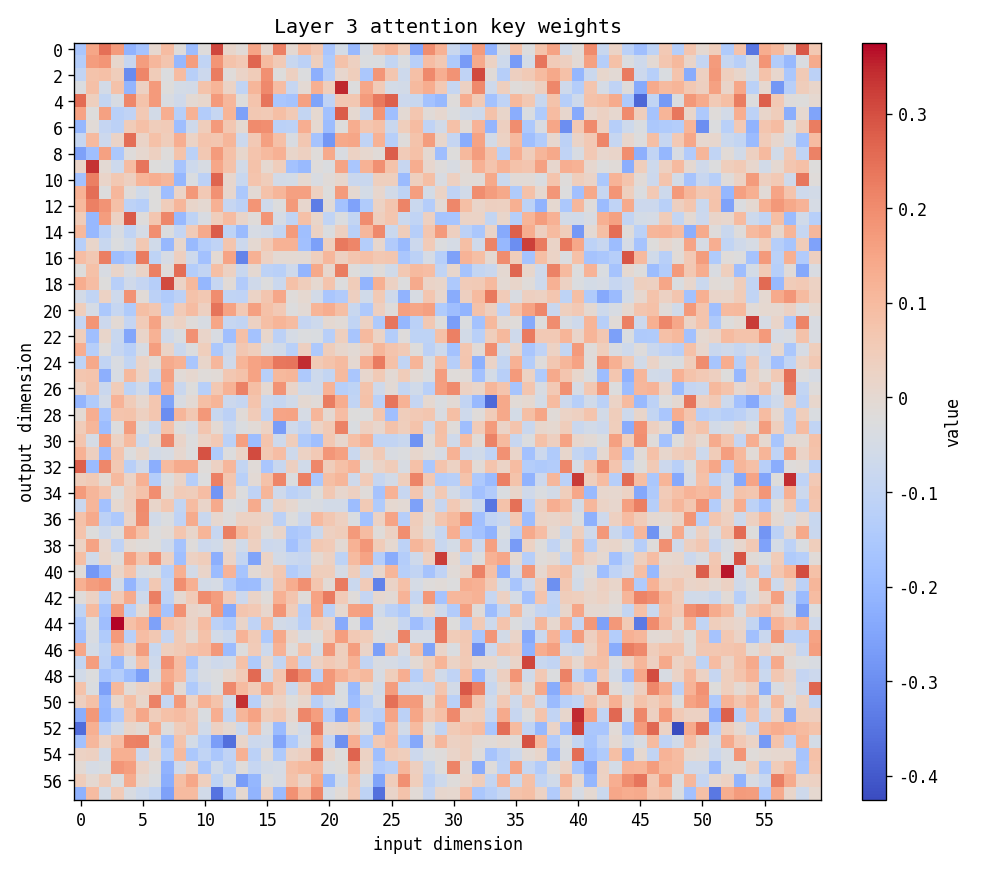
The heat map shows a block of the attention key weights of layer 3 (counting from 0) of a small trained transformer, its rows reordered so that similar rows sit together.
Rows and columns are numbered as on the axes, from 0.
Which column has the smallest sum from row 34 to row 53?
2
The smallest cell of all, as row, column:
52, 48
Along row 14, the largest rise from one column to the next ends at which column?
35
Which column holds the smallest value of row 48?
5
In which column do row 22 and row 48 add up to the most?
39
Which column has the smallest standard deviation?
15
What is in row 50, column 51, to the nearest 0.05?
-0.15
